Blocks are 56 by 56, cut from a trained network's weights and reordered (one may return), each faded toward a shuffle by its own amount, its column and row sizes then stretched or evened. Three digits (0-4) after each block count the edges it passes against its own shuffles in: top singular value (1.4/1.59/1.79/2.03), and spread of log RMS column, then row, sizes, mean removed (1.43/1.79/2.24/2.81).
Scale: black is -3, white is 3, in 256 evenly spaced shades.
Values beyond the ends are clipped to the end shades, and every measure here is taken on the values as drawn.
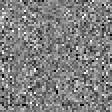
0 3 0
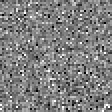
0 1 1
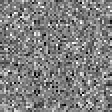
2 0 1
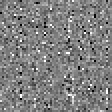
0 3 0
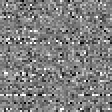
0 1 4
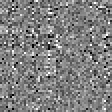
3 2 1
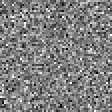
1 1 0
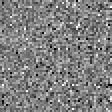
0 1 0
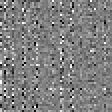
4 4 1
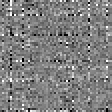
3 3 3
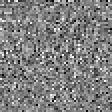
3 0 2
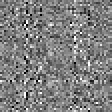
3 3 1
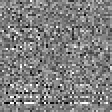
3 1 3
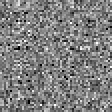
2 0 0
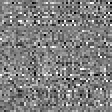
4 0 4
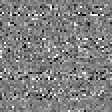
2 0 4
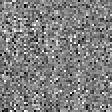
1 2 1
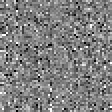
1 2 0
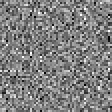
3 1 1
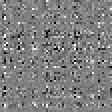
0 4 4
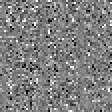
0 3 0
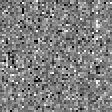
0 1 1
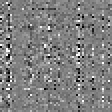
3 4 3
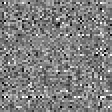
1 0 3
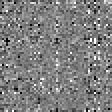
0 3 3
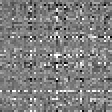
1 4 4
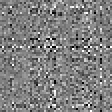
4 4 2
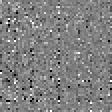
0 3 1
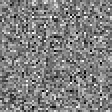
2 2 2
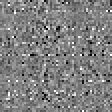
1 2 3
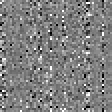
4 4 0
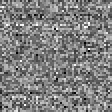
0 2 2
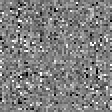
0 3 2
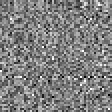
4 0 0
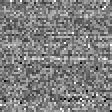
1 0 1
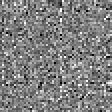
2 1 1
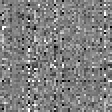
1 4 2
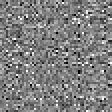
4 2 2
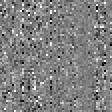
0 4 0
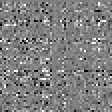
2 3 4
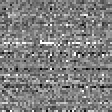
2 1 4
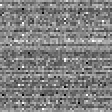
4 0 1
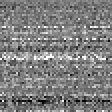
4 1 4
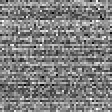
4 1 0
